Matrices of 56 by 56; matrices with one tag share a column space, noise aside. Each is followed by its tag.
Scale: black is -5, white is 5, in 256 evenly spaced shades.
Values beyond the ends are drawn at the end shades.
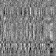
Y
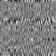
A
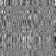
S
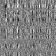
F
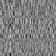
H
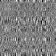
A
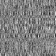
H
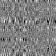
A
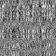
F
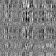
F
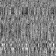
Y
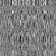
S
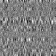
A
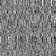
S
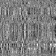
Y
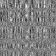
F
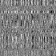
S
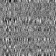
A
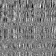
F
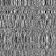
S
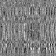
Y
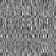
H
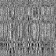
Y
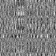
H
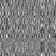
H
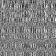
F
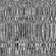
Y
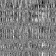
F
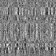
Y
